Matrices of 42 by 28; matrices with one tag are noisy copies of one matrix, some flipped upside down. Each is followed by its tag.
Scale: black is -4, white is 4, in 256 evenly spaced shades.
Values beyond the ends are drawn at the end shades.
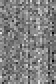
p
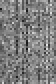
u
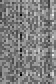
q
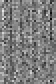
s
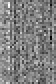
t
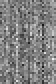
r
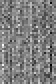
s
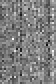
q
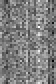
p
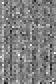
s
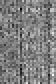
q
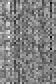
t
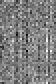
u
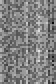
p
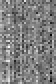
t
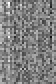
t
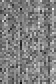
q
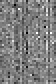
u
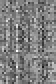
r
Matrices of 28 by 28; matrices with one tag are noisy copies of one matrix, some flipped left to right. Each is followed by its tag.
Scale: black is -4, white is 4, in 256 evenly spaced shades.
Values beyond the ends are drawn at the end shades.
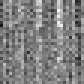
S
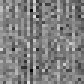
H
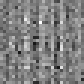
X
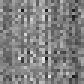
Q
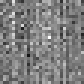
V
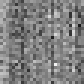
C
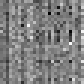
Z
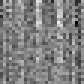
S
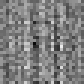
X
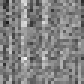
S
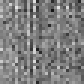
H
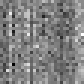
C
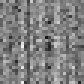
X
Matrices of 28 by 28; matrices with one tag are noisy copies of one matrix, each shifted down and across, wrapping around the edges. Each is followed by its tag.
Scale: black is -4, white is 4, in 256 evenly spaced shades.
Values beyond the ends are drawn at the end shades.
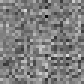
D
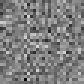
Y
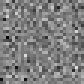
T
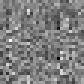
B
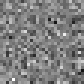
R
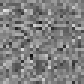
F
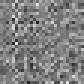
Y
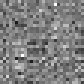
D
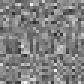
B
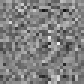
F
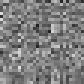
B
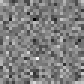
R
